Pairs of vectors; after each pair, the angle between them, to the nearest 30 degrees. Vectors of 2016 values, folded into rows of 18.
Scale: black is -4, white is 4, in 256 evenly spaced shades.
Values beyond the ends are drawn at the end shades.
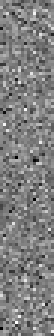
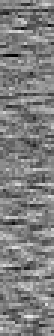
120 degrees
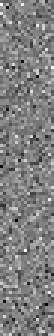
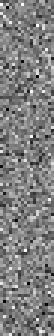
30 degrees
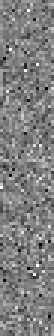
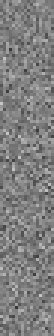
120 degrees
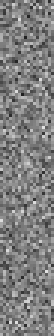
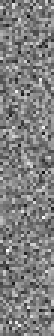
30 degrees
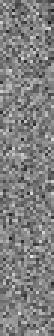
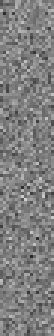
120 degrees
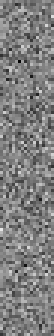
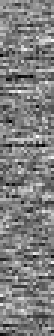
60 degrees
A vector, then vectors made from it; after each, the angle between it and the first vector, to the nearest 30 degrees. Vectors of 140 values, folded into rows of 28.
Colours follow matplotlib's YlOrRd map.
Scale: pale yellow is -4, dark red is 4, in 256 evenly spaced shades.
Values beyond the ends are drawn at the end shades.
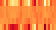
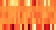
30 degrees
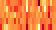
90 degrees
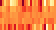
60 degrees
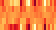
30 degrees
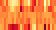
30 degrees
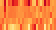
150 degrees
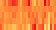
150 degrees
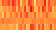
120 degrees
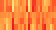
60 degrees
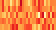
60 degrees
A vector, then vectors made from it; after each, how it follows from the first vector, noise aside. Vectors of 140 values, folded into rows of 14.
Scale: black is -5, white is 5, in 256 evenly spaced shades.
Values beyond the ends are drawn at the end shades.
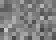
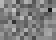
reversed, negated.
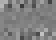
wrapped around, partly zeroed.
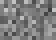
reversed, negated.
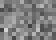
copied.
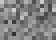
reversed, negated.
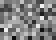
scaled up.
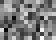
negated, scaled up.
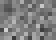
copied.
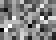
scaled up.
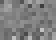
negated, partly zeroed.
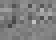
negated, partly zeroed.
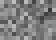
reversed, negated.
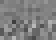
wrapped around, partly zeroed.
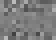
wrapped around, partly zeroed.
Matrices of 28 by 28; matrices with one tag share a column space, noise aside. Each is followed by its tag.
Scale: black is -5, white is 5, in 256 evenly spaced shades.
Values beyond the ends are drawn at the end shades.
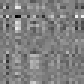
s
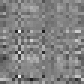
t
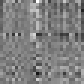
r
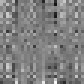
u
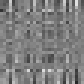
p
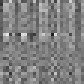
r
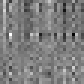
r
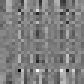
p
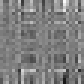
p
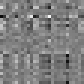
s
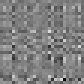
t
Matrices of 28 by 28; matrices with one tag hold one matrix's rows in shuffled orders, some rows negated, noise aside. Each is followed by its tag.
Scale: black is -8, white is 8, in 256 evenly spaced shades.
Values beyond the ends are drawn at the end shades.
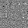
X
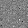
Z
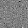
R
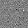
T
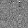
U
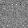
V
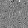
U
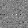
V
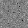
Z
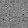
X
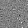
Z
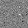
R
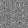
R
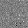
T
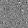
R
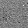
X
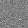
R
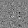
U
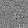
T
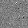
T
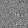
T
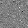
Z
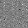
R
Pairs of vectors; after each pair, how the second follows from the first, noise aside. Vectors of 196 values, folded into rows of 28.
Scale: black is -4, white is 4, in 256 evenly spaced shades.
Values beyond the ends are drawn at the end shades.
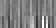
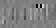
wrapped around, negated, partly zeroed.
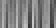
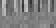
reversed, negated, partly zeroed.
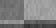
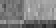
copied.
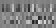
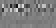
reversed, negated, partly zeroed.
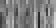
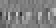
reversed, negated, partly zeroed.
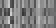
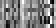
wrapped around, scaled up.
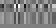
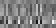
reversed, negated.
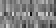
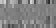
reversed, negated, partly zeroed.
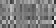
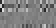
reversed, negated, partly zeroed.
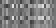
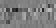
reversed, negated, partly zeroed.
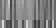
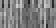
reversed, negated.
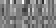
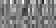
copied.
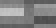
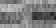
reversed, negated.
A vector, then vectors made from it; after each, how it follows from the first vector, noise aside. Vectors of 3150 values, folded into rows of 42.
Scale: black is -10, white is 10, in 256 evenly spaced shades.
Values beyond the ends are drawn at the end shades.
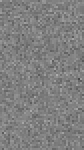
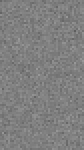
negated, shrunk.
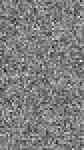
reversed, scaled up.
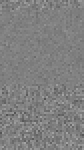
wrapped around, negated, partly zeroed.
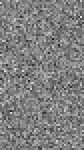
reversed, negated, scaled up.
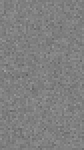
reversed, negated, shrunk.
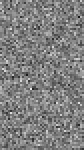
reversed, negated, scaled up.
